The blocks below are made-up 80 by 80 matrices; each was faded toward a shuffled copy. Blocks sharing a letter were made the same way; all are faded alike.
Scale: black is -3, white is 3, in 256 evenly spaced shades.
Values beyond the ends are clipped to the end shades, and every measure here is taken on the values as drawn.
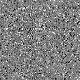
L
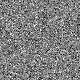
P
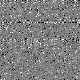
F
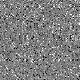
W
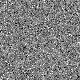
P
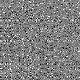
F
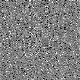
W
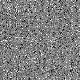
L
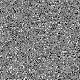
L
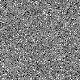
L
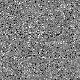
L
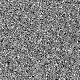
P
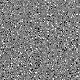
W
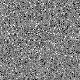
L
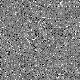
W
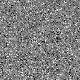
L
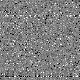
F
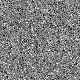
P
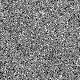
P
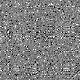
F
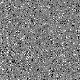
W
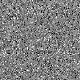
L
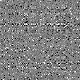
F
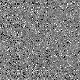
W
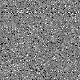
W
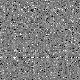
W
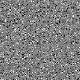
W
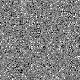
L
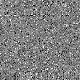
L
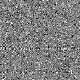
L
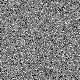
P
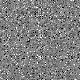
W
